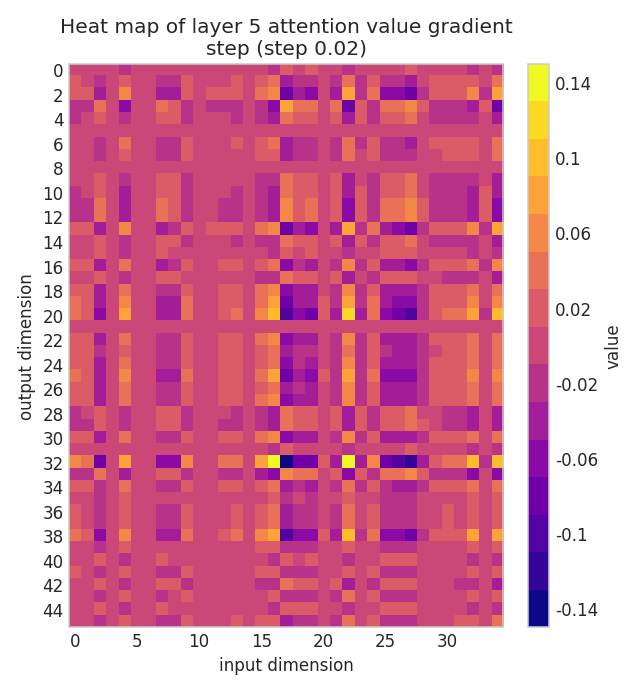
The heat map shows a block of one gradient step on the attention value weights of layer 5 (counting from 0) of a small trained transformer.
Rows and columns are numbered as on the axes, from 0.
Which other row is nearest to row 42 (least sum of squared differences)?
17
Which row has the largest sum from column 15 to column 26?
3
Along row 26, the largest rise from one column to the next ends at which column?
22
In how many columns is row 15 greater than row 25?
12
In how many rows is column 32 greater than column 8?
26
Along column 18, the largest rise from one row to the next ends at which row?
33
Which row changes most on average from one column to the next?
32
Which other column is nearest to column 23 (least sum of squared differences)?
28
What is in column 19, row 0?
0.02
